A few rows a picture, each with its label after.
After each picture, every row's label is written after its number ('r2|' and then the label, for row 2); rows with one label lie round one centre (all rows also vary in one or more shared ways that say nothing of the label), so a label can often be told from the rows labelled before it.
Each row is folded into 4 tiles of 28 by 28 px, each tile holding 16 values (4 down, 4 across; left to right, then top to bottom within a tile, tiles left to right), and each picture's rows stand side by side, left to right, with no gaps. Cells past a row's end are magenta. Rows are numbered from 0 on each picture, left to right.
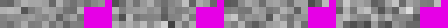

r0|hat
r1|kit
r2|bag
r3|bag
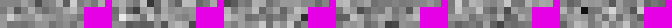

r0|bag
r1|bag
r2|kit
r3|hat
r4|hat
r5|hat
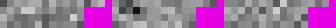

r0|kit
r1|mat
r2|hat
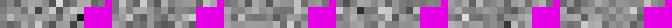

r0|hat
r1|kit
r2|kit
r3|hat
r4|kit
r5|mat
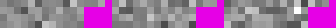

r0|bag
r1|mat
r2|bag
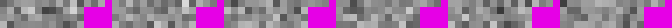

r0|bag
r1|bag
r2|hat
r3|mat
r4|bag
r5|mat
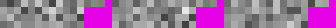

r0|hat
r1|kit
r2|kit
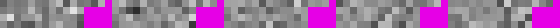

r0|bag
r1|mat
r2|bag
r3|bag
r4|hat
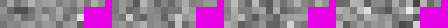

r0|mat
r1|kit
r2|kit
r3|bag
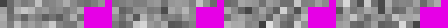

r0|kit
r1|mat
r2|bag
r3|kit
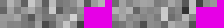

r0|kit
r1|hat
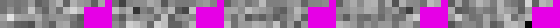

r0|bag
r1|hat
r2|kit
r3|kit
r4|mat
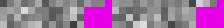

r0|kit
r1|mat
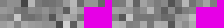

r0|kit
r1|kit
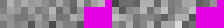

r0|hat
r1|kit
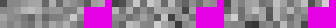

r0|kit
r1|hat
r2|bag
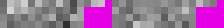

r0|hat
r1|mat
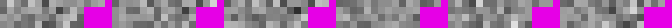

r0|kit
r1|bag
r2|kit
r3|bag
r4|kit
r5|bag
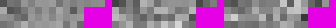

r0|mat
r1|kit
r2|bag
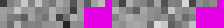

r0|hat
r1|bag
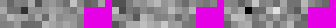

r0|bag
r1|mat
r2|hat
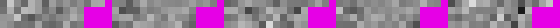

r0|kit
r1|mat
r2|hat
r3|mat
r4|hat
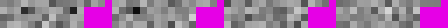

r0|hat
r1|mat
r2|kit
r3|hat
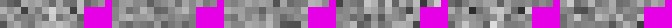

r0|hat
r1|bag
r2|hat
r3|kit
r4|hat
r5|mat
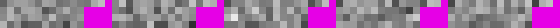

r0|bag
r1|mat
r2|bag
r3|kit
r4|kit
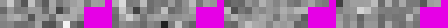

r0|kit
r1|hat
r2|mat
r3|kit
